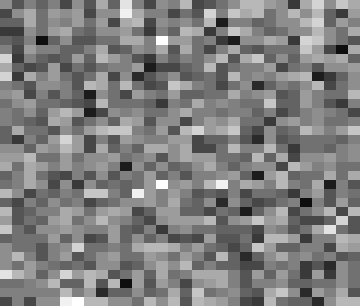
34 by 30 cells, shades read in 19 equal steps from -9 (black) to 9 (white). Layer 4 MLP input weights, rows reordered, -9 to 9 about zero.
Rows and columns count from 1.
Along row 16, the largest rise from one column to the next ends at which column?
23
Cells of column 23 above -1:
23
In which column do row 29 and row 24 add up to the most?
24
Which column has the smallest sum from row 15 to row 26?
25
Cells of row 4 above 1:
9
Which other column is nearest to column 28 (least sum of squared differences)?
10
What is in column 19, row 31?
3
